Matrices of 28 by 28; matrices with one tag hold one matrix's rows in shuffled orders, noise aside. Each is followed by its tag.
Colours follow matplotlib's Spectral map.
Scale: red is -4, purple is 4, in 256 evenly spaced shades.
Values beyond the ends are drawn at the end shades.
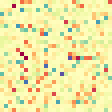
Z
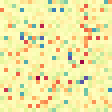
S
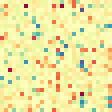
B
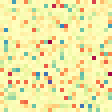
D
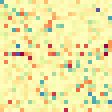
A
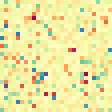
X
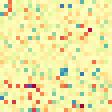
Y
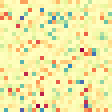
S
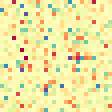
Z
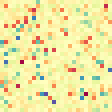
X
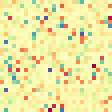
D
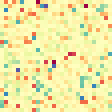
X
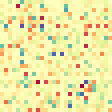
S
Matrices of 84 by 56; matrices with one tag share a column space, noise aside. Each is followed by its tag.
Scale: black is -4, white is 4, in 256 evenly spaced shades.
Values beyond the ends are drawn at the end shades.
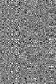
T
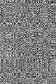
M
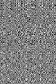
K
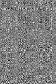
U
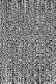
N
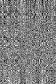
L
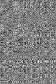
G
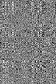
G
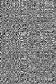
K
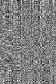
L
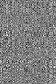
G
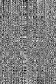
L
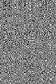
K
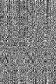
L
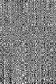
N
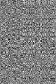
T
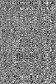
U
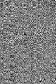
K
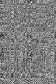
M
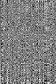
N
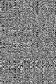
G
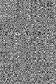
K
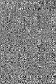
U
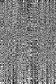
N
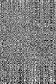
N
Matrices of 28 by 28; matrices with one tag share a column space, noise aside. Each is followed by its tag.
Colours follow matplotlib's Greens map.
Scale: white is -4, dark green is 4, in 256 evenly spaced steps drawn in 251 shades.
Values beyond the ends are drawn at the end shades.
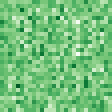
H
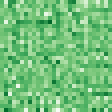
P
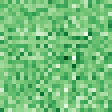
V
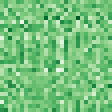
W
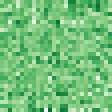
P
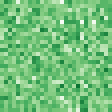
H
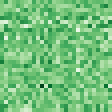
W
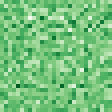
W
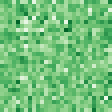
H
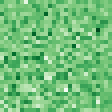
V
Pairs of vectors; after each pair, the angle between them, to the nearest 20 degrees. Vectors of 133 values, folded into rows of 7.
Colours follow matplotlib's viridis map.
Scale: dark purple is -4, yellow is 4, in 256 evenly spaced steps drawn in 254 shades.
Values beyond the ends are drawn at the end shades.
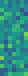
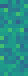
80 degrees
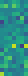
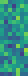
120 degrees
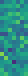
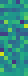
40 degrees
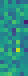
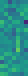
40 degrees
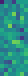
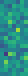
80 degrees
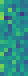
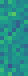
80 degrees
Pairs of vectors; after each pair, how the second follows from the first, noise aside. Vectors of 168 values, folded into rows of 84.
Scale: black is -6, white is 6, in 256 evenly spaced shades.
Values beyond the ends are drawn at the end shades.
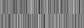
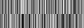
reversed, scaled up.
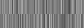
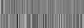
wrapped around, negated, partly zeroed.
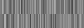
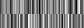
reversed, scaled up.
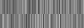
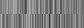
negated.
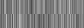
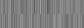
wrapped around, negated, shrunk.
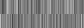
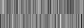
negated.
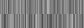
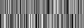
negated, scaled up.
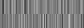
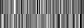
reversed, scaled up.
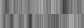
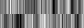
reversed, scaled up.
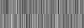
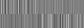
wrapped around, negated, partly zeroed.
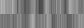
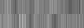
wrapped around, negated, shrunk.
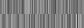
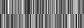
negated, scaled up.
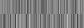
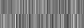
negated.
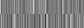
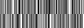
reversed, scaled up.
